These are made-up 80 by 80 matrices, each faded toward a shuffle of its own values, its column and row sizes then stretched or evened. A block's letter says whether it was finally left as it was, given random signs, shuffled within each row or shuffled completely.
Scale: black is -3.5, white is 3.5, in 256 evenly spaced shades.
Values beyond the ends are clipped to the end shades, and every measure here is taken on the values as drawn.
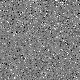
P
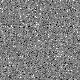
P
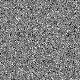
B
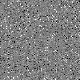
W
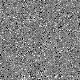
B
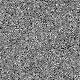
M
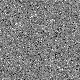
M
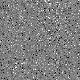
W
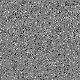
B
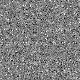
B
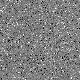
P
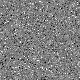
M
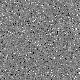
P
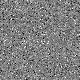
M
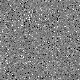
B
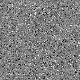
B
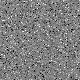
M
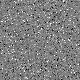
M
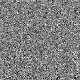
W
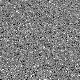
P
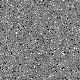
P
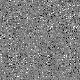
W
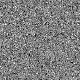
P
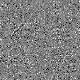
W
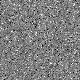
M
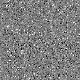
W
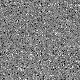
P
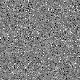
W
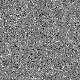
P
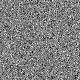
M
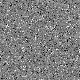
M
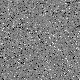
M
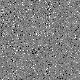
B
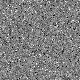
M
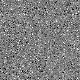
B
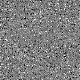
B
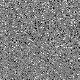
W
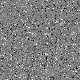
B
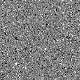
W
